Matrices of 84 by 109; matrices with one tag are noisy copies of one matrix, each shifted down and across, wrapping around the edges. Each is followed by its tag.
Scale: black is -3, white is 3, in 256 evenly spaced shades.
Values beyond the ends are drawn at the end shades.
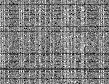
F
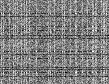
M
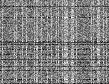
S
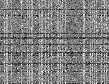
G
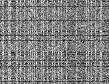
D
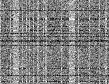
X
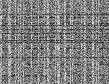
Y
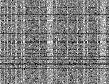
X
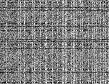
M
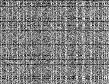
D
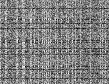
D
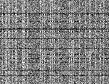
F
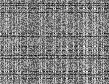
M
